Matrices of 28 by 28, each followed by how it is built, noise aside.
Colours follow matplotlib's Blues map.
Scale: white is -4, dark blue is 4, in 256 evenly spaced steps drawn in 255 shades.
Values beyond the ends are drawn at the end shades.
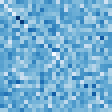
diagonal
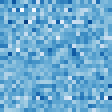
uneven rows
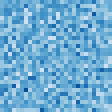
repeating rows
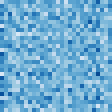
repeating rows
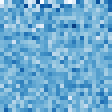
uneven rows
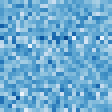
uneven rows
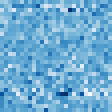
uneven rows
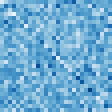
diagonal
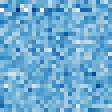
uneven rows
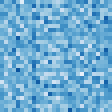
repeating rows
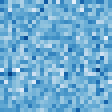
uneven rows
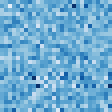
uneven rows
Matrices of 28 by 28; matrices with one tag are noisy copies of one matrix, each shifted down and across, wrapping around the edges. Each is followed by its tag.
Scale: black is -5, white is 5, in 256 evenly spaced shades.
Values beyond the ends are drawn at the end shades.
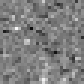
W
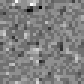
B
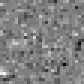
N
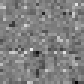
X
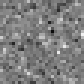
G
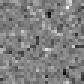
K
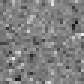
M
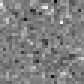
G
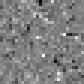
K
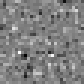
X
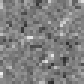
M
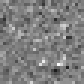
B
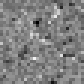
K
